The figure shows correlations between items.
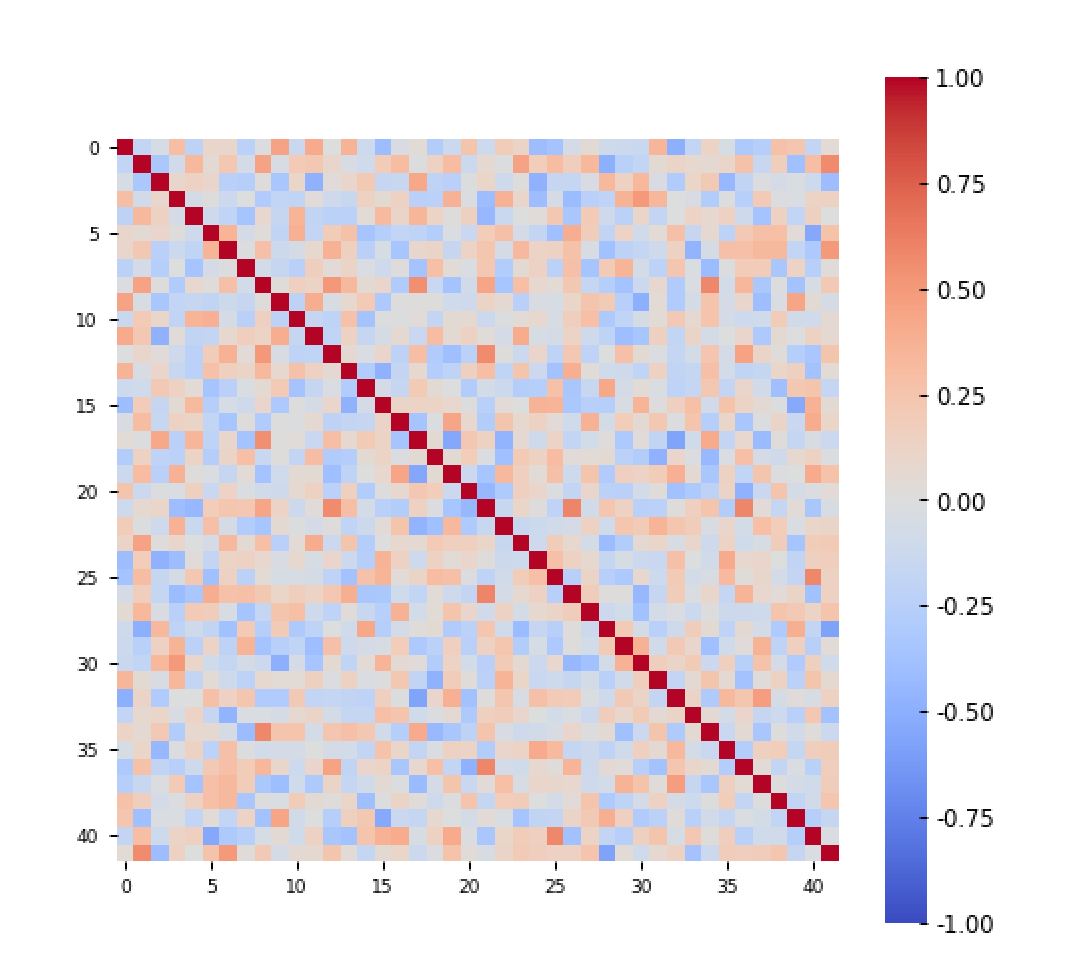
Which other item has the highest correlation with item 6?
41
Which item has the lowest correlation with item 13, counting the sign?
15
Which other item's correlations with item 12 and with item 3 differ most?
21
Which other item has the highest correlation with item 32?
37
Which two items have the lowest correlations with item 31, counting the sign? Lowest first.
18, 36
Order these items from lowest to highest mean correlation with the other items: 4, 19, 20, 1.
20, 4, 19, 1
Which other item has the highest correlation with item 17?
8
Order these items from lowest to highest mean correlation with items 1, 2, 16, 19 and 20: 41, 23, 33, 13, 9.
9, 13, 33, 41, 23
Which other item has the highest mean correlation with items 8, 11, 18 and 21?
36
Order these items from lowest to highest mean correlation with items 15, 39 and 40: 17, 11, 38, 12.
12, 38, 17, 11
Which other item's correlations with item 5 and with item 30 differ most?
26
